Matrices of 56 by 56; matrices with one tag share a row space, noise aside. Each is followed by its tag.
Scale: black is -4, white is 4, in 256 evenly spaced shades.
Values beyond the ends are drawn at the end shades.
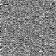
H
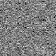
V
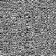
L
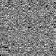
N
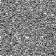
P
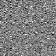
P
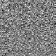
N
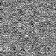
L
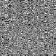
N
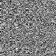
P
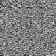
P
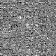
L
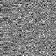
L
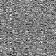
P
